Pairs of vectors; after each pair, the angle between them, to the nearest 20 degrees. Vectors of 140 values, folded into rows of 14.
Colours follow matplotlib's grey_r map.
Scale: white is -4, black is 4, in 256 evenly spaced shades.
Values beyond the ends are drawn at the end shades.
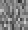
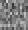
80 degrees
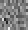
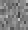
60 degrees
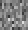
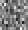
100 degrees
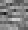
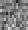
60 degrees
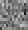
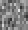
80 degrees
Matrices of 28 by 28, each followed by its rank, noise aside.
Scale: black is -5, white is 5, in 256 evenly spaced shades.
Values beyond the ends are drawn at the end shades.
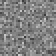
eight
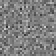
eight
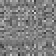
three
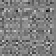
four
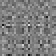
three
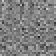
four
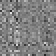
four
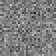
eight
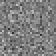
six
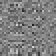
four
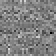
six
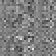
four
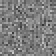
eight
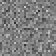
eight
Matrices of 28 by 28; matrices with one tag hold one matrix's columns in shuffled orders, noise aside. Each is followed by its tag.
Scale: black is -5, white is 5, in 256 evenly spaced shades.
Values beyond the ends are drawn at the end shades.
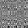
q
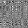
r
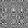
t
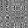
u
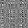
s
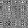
r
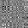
u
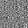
u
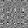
t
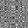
u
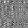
r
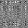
r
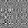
t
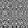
q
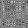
r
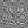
t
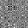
u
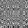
q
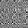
t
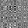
u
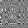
t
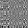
q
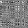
r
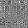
r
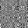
u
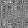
r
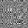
t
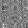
u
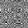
t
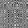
s
